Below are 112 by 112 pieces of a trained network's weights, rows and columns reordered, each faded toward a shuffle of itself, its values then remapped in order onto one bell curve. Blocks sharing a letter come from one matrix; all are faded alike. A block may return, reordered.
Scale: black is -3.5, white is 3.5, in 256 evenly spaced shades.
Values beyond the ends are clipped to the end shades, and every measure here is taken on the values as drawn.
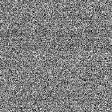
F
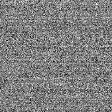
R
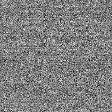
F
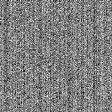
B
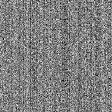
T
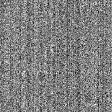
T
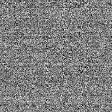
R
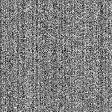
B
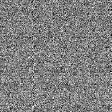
F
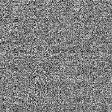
F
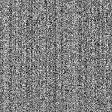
T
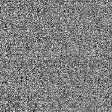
F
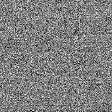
F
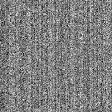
B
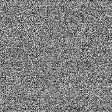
F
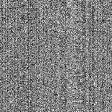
T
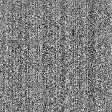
B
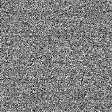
F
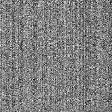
B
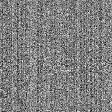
B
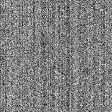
B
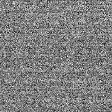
R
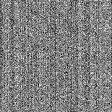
B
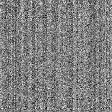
B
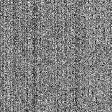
T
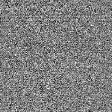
F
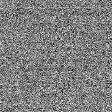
F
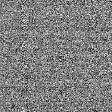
F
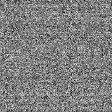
F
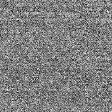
R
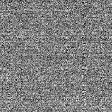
R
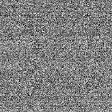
R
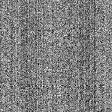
T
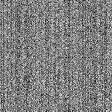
B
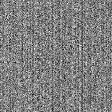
T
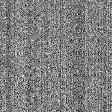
B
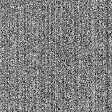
T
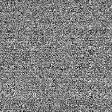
R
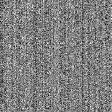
T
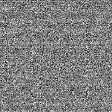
R
